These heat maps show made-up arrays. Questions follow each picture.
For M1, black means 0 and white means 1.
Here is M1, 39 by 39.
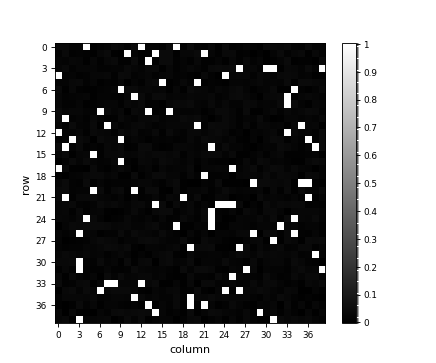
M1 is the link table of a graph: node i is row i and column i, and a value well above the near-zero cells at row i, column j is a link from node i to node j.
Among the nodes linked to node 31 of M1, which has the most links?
node 3
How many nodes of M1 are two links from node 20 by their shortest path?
3
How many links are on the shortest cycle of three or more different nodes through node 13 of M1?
8
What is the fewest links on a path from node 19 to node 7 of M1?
3
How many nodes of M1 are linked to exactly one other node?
11
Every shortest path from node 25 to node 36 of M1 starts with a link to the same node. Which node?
node 22
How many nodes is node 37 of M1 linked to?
2
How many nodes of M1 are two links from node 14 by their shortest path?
6
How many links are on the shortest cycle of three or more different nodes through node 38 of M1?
3
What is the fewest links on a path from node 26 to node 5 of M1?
6
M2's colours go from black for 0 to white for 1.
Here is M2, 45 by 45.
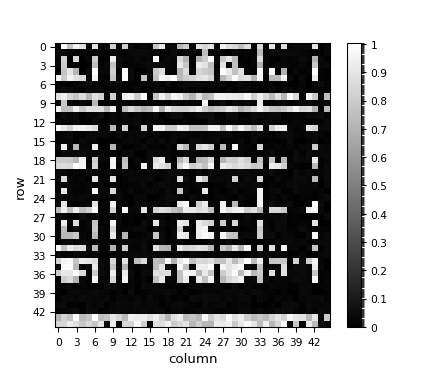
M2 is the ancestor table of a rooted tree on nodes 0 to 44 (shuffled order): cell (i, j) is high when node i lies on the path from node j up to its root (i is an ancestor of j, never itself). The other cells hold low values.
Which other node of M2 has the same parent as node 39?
13
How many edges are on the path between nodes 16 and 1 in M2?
7
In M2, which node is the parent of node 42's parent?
25
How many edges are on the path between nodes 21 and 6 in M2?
4
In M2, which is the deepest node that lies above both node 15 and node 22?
10
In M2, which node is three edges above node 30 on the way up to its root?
4
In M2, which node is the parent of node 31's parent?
18
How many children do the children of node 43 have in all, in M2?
3
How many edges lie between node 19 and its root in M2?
8
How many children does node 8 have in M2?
2
